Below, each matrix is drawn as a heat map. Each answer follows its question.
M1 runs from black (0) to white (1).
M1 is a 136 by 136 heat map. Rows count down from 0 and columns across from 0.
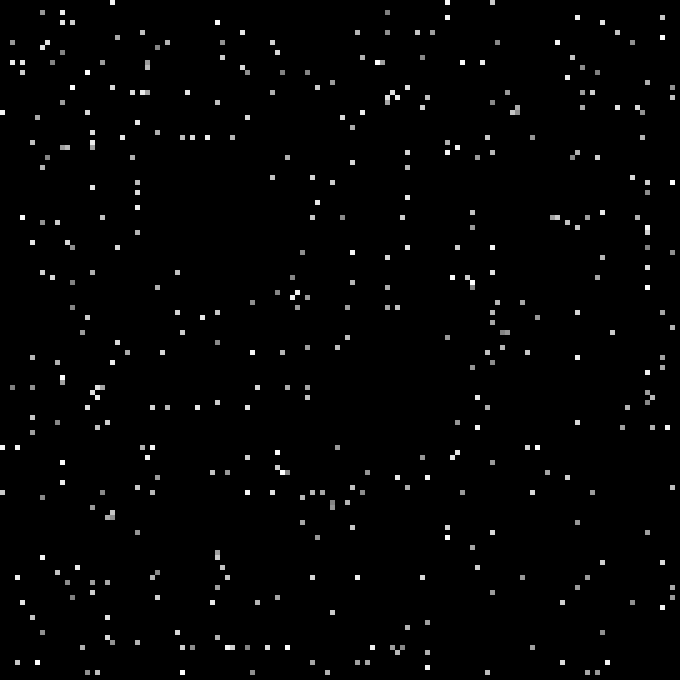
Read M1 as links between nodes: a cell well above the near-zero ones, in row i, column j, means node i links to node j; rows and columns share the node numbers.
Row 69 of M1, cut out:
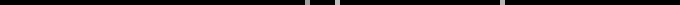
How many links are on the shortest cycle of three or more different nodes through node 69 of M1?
7
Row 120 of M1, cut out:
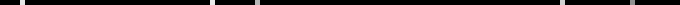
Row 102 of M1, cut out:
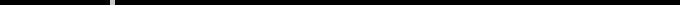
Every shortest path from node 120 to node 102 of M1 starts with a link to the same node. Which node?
node 4
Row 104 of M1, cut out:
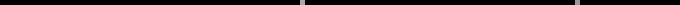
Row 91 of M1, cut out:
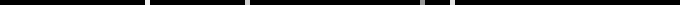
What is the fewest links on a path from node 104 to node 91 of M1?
3
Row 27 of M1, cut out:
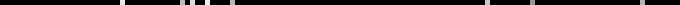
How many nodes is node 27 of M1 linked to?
8
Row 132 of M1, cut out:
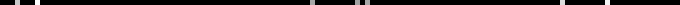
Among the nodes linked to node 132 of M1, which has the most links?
node 62
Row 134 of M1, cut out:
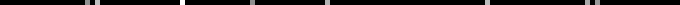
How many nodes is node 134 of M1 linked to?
8
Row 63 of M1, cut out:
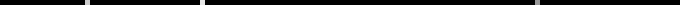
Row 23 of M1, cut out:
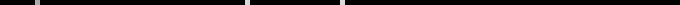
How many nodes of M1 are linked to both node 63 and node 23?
0
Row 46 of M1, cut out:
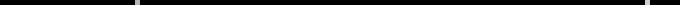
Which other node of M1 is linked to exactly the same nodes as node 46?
node 38
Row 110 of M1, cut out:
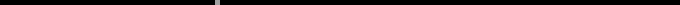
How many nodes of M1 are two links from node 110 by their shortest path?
8
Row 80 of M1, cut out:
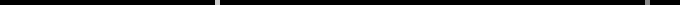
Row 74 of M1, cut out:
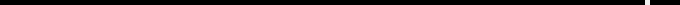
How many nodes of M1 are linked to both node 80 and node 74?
1
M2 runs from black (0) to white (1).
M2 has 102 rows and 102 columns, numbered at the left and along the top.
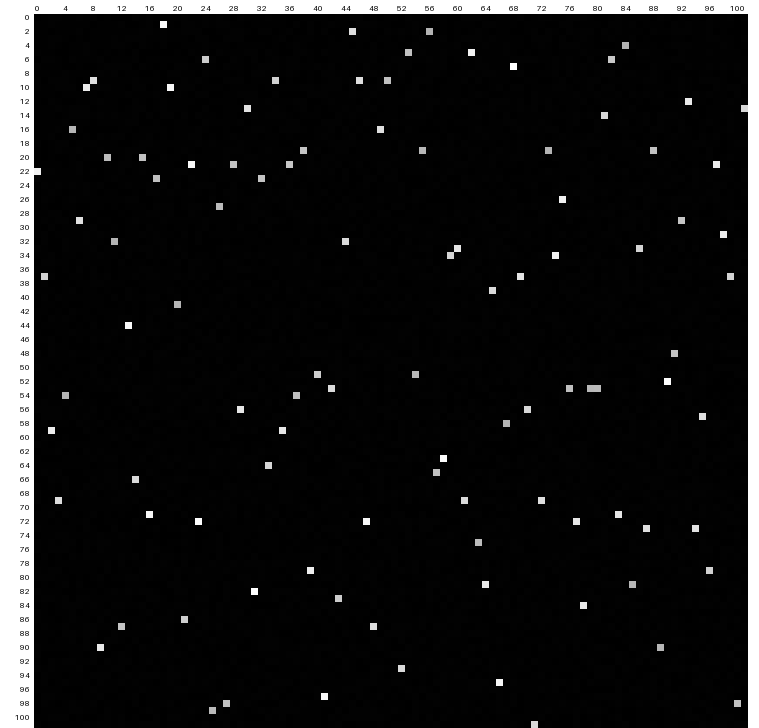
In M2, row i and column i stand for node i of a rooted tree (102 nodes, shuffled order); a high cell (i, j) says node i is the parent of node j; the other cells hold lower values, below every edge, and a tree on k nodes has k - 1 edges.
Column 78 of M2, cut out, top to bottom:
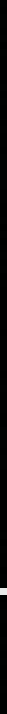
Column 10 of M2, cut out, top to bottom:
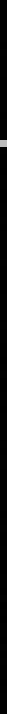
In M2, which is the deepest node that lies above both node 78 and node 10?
54
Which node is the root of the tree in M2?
51
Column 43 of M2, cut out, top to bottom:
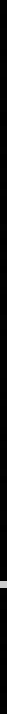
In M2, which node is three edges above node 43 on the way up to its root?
101
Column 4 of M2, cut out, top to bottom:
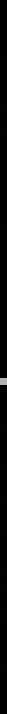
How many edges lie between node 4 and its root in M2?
2
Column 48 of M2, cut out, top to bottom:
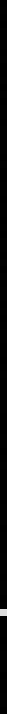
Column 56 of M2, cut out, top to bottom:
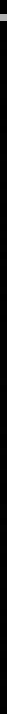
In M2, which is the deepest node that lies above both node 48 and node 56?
87
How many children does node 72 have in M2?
3
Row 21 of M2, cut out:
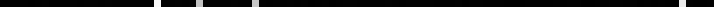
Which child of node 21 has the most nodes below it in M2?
97
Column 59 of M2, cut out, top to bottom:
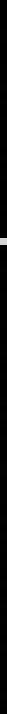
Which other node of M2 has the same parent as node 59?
74
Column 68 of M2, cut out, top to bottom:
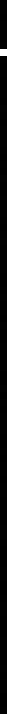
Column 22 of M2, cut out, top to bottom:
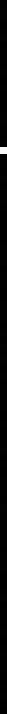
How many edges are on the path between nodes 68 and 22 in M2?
7
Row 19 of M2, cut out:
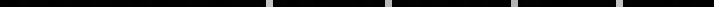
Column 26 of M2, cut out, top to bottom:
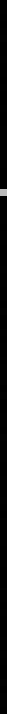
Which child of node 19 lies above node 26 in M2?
73
